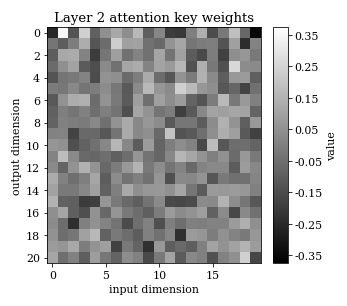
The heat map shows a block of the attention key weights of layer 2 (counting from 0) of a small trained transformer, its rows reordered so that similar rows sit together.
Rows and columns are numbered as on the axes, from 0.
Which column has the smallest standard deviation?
5
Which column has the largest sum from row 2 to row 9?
17
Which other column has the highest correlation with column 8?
3
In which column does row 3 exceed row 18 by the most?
12
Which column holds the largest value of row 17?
18
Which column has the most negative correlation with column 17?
13
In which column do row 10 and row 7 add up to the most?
15
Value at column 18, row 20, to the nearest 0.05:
0.25
